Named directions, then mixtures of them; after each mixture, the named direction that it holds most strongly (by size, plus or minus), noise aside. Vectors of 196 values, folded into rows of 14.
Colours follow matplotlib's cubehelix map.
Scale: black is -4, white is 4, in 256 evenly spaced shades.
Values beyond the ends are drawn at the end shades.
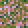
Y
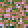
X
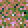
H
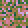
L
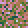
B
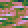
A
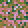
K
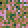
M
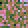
M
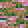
A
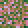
Y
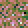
H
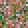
B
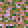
X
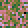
M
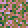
B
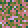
B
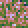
M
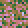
L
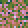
K
